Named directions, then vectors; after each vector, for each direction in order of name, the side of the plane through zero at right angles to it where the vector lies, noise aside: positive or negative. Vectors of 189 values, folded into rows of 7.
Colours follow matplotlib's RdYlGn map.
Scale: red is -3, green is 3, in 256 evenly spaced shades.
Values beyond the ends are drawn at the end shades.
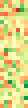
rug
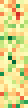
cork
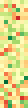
positive, negative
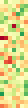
negative, positive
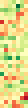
positive, negative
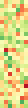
positive, negative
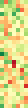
negative, negative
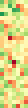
negative, negative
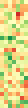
positive, negative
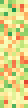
negative, negative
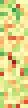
negative, negative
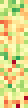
negative, negative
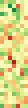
negative, negative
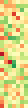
positive, positive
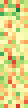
negative, negative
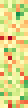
negative, positive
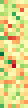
negative, negative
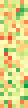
negative, positive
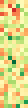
positive, positive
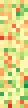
negative, positive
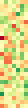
negative, positive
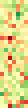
negative, positive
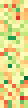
positive, negative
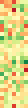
positive, positive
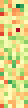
positive, positive
